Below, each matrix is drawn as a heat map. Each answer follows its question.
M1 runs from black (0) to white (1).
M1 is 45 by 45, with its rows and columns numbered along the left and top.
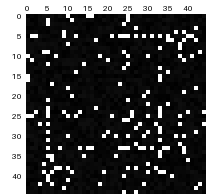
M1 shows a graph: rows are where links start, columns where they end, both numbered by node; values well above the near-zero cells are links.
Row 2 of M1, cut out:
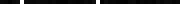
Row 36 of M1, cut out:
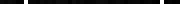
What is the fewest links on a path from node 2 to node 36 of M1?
3
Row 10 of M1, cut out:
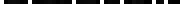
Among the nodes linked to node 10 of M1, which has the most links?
node 25
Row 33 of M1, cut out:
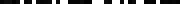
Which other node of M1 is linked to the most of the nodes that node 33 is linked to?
node 5
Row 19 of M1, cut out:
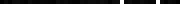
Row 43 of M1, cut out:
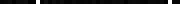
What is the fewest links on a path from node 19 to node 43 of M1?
4
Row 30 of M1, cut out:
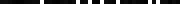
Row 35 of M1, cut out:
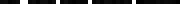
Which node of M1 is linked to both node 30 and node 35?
node 22
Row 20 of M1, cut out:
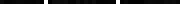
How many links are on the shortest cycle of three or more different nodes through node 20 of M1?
5
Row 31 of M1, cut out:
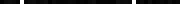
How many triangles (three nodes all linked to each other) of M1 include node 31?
1
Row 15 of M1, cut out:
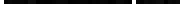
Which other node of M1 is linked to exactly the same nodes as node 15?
node 16
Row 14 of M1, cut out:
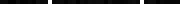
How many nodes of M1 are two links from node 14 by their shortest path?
5
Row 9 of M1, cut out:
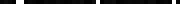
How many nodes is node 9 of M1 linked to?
4
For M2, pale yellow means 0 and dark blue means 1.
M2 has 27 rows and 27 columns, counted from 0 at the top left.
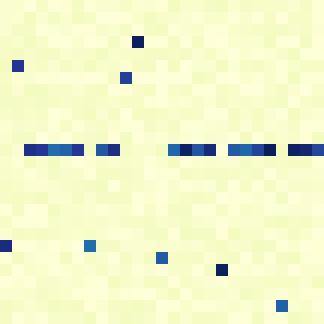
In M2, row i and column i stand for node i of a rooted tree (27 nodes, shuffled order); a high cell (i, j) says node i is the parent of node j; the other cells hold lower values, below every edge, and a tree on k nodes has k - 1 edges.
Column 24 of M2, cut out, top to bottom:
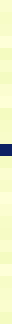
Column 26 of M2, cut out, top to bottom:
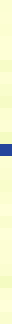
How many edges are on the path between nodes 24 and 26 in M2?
2
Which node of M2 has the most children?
12
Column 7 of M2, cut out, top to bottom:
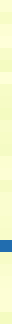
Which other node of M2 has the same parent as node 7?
0
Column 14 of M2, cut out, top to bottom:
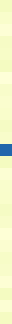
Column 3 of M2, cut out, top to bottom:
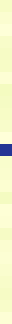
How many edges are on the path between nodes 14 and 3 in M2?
2
